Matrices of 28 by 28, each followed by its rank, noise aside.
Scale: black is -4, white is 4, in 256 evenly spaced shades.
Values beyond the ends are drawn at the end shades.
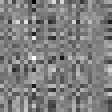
two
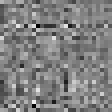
four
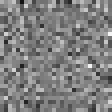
eight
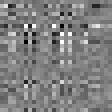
two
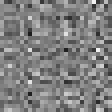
three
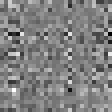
three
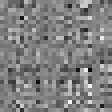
four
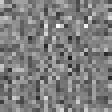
six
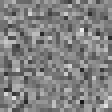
eight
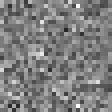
eight
